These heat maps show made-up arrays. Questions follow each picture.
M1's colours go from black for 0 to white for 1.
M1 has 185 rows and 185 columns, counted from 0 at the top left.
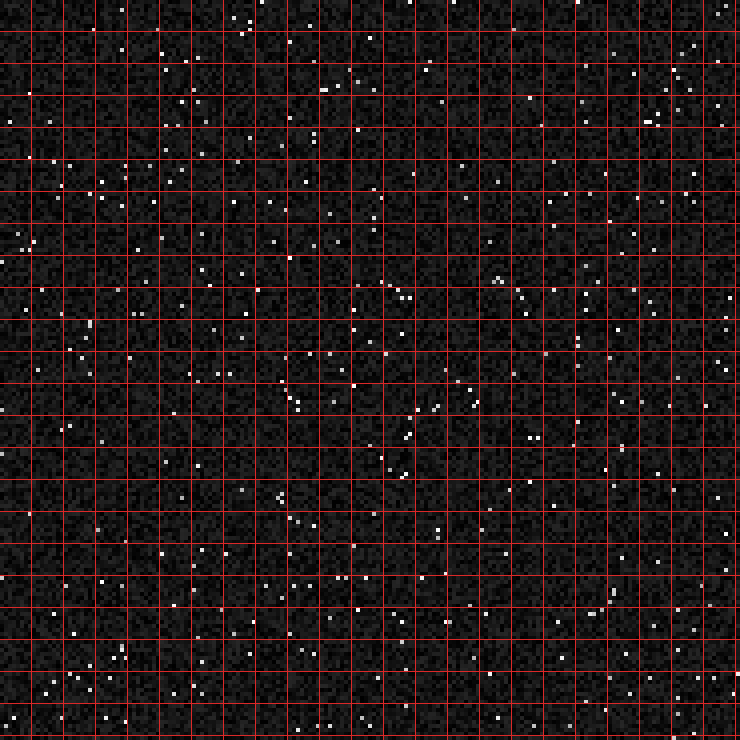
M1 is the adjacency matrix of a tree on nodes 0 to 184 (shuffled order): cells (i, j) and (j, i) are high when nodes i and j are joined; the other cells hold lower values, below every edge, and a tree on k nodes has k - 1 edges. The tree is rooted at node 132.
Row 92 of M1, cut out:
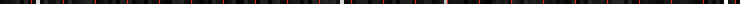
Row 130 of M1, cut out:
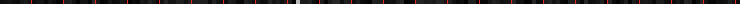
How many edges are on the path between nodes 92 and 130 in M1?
5
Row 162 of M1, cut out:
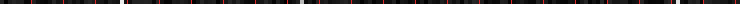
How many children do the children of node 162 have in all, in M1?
6
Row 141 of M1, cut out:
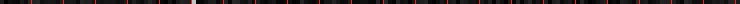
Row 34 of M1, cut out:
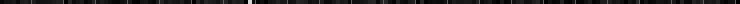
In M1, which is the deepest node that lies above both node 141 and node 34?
48
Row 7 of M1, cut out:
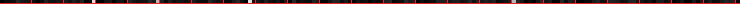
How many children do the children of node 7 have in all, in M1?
3
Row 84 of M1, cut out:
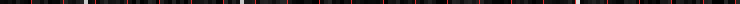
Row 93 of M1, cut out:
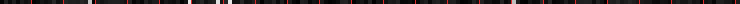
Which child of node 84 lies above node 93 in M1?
144
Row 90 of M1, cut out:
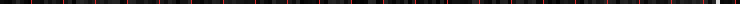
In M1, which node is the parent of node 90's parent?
15
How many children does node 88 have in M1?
3
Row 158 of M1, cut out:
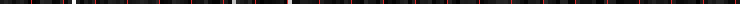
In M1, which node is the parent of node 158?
58
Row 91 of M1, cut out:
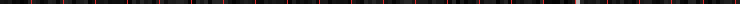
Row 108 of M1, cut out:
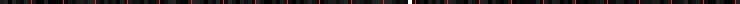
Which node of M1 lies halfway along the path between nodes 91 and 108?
0
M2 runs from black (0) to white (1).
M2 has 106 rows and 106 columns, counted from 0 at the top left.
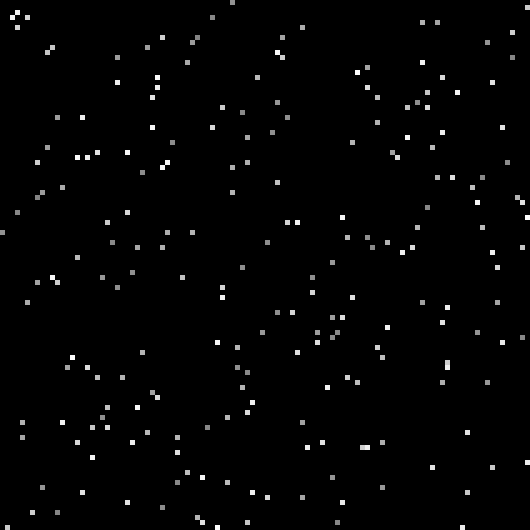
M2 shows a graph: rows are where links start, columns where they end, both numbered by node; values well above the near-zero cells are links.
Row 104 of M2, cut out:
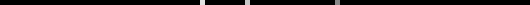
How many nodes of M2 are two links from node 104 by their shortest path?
6
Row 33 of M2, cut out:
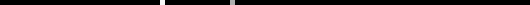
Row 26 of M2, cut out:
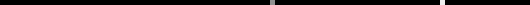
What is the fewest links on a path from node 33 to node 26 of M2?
7
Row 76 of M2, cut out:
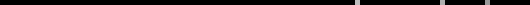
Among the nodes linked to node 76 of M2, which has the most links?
node 88
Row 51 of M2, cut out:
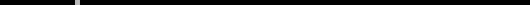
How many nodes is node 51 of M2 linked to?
1
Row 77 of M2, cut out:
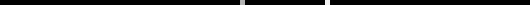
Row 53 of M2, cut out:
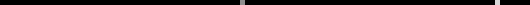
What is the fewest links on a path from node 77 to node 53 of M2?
2
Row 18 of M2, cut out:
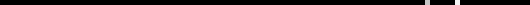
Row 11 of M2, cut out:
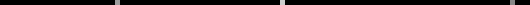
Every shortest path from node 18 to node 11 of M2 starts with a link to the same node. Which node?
node 85
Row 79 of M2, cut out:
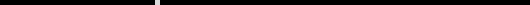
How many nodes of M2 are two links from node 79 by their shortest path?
2
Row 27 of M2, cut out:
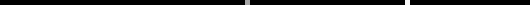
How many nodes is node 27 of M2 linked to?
2
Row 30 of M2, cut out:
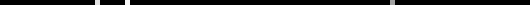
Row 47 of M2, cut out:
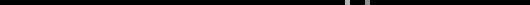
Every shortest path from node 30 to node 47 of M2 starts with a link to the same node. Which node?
node 19
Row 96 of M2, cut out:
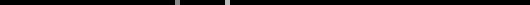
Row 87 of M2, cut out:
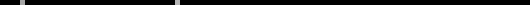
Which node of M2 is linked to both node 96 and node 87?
node 35
